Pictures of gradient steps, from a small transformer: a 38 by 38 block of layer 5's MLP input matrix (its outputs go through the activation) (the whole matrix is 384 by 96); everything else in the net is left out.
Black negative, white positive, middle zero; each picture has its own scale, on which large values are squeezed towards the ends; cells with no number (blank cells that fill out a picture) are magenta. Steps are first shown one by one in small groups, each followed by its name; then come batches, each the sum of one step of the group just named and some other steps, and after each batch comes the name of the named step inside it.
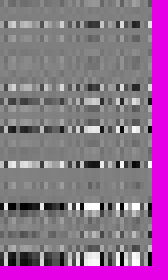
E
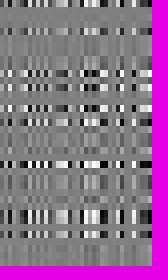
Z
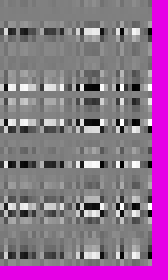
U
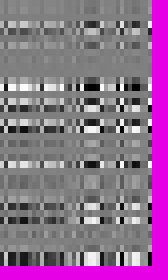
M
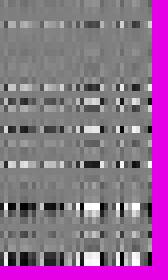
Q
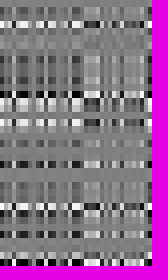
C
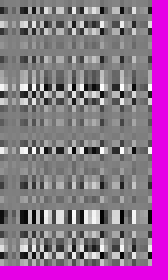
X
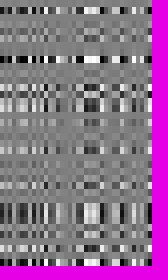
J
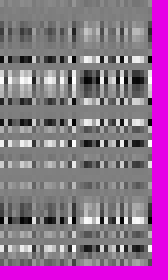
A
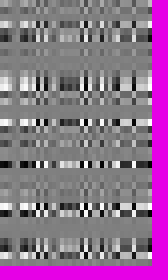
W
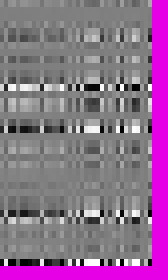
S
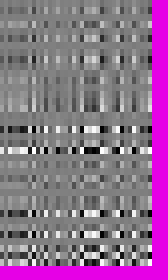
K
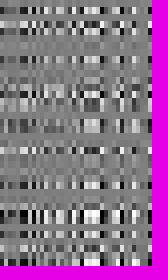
X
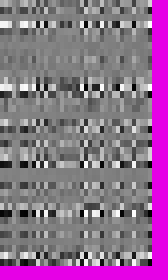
W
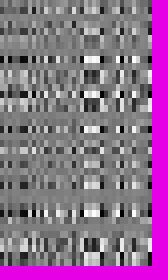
X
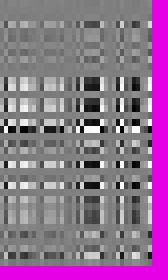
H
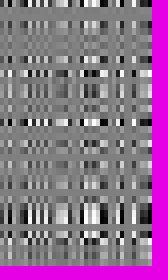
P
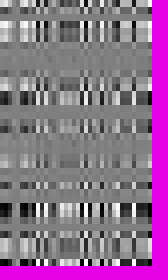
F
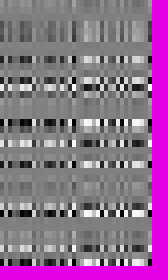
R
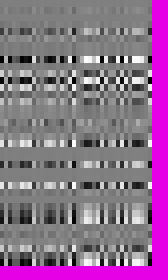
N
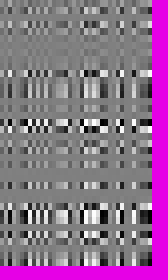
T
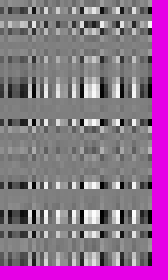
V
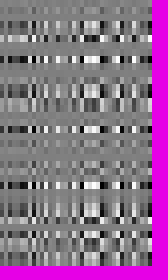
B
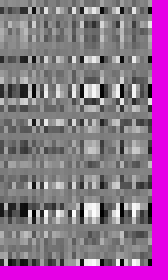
V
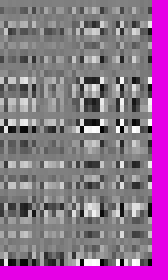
H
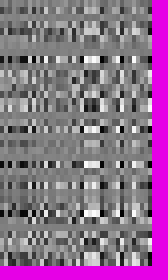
B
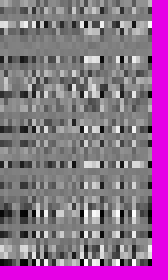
F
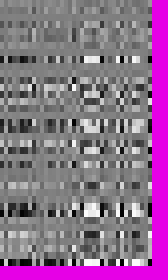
R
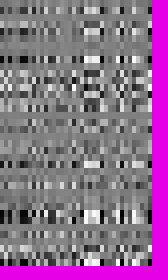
N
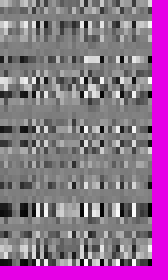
F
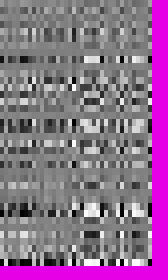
R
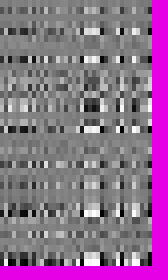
B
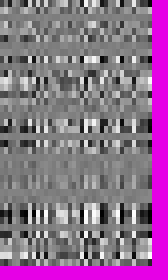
P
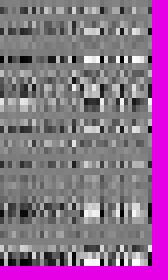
N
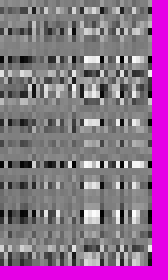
V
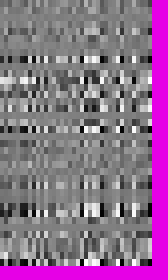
B
